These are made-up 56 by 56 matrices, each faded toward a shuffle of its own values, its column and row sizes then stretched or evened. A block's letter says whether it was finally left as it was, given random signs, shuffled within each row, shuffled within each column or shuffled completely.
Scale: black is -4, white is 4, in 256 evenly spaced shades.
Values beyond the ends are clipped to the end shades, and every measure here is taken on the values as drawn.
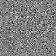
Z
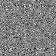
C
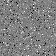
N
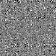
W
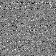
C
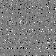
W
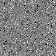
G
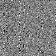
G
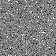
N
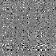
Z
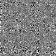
W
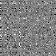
Z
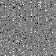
Z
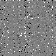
W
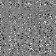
W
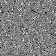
N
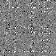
W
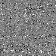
C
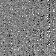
G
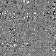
W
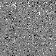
W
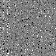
G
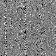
G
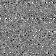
C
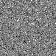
N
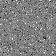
N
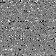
C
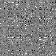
Z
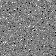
N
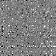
Z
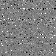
C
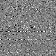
C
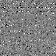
C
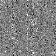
G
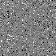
G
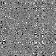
Z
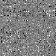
Z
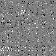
W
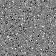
N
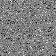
C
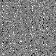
G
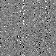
G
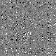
W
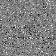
C
